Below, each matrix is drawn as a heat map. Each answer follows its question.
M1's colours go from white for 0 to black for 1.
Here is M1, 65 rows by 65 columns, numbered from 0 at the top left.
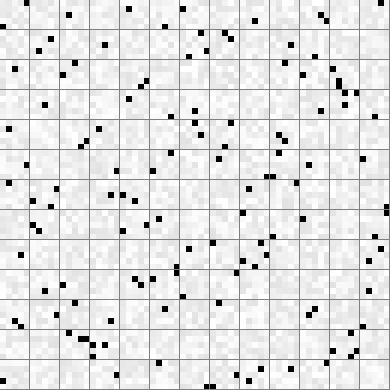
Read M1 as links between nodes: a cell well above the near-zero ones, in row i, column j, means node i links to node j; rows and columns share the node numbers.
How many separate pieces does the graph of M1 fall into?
4
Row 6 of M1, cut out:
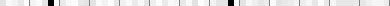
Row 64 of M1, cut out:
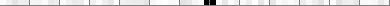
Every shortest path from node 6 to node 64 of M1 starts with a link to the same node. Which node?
node 8
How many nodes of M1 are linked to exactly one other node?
2
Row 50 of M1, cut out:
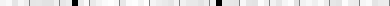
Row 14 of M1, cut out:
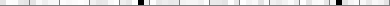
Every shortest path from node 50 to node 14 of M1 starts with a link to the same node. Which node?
node 12
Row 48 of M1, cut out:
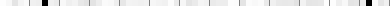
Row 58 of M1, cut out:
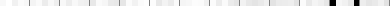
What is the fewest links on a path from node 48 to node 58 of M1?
6
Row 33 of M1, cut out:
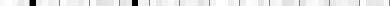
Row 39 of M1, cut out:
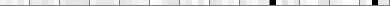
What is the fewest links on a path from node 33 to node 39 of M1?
7
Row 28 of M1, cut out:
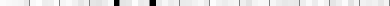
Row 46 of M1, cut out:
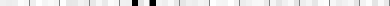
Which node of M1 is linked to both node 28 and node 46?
node 25
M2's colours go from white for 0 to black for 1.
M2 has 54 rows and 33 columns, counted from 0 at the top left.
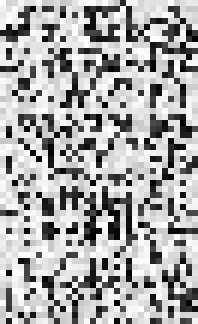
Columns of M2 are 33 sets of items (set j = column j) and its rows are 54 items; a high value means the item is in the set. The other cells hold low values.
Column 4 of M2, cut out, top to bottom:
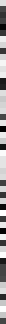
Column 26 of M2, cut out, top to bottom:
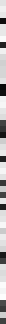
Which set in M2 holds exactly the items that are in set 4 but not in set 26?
29
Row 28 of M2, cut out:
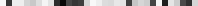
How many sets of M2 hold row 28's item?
11
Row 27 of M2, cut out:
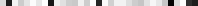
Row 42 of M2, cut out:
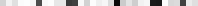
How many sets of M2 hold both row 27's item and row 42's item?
0
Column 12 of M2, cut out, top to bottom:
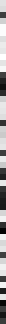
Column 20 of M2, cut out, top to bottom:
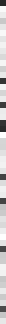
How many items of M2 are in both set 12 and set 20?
5
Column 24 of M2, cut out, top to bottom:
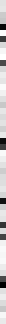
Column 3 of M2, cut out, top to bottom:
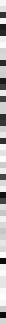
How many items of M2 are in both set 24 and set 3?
4
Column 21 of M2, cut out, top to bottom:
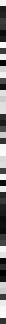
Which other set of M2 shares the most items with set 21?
15
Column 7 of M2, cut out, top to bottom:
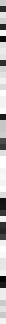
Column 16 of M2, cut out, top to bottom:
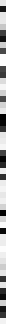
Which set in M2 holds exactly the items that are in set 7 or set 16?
8
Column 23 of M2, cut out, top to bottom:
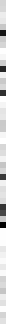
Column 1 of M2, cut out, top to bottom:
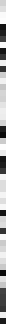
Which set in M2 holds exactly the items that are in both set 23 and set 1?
0
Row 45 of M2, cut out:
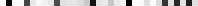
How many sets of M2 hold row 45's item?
8
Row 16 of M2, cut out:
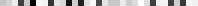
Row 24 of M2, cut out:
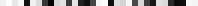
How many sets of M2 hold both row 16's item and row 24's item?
6
